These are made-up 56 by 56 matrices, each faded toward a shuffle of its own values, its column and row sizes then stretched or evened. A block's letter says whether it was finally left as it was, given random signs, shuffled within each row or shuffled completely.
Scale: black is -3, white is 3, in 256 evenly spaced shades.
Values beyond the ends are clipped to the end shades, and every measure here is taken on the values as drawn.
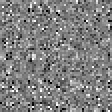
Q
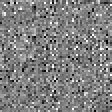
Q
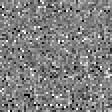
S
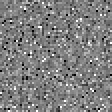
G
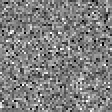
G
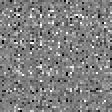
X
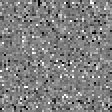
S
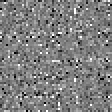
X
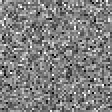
G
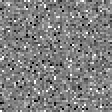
G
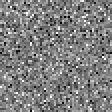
G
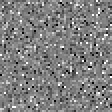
G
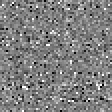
S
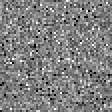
G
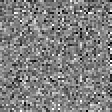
X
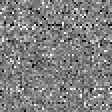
S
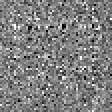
Q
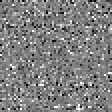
S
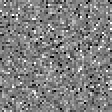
G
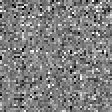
X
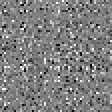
Q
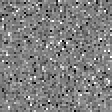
G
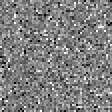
G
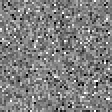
G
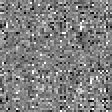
Q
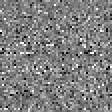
S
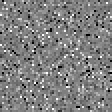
G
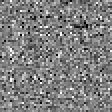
X
